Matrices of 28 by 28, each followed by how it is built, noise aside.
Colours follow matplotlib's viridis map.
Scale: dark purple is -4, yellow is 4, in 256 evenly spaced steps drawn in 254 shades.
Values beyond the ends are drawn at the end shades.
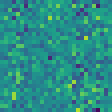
uneven columns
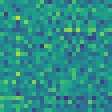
low rank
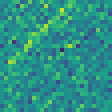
Hankel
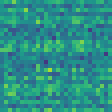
blocks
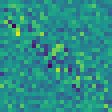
banded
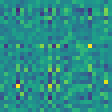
low rank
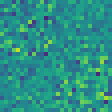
block diagonal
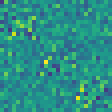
block diagonal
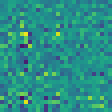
low rank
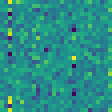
uneven columns
